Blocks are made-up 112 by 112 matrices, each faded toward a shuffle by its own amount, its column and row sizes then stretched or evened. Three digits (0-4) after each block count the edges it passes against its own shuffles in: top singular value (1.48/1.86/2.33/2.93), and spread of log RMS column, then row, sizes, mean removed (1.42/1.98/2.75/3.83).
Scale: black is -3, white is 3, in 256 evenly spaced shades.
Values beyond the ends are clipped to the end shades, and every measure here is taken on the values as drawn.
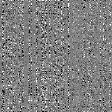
1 4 1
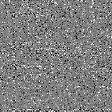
2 1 2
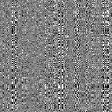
4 4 1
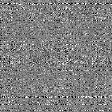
2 2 4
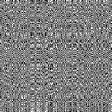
4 3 2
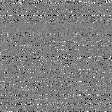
1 0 4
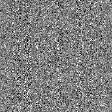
0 3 0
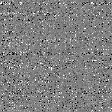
1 2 3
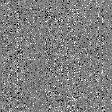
1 3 1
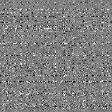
1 2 4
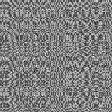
4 0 0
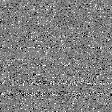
0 0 3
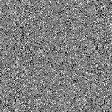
2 1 0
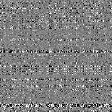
3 2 4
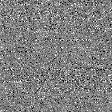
1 0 3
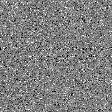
0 0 2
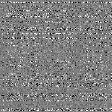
0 2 4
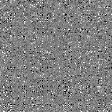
2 3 2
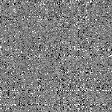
2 2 2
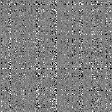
2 4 3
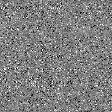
0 1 2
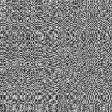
4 3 0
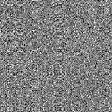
3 1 1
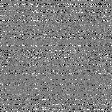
0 1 4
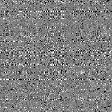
3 2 3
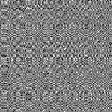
4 0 3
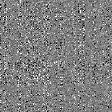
2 3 2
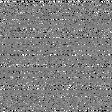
2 0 4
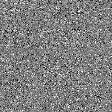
0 1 2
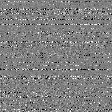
1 0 4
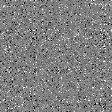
0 2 2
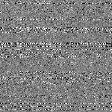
2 1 4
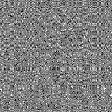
4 0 1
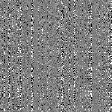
2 4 1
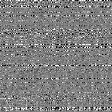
3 0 4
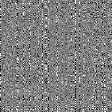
3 4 2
